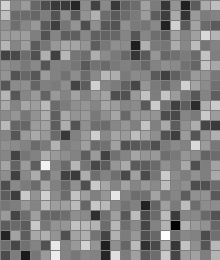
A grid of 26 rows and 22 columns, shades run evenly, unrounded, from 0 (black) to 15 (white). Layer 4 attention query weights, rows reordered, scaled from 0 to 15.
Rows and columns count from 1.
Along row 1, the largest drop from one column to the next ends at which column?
19
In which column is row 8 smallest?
17
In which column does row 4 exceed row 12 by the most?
18
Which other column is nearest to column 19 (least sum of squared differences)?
6
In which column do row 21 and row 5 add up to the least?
14
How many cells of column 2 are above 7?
12
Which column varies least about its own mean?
13
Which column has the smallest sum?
2
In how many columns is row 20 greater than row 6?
16
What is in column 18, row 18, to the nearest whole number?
8
